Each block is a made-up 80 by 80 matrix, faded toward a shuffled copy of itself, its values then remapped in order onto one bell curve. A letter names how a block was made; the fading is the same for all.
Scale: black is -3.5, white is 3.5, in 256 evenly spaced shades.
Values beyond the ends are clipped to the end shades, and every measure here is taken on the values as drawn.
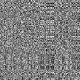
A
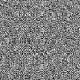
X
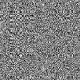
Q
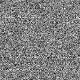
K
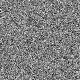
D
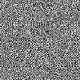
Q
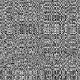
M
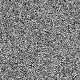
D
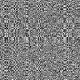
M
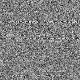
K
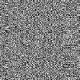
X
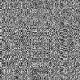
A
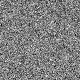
D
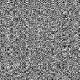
Q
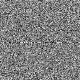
K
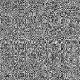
Q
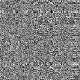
Q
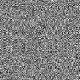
Q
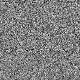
K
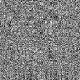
X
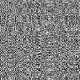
A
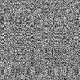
Q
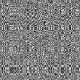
M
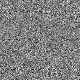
K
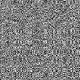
Q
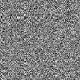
X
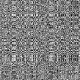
M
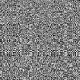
A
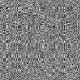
M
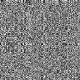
Q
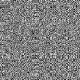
A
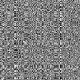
M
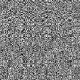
Q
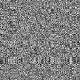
Q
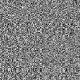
Q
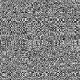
A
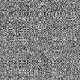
A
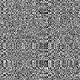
M
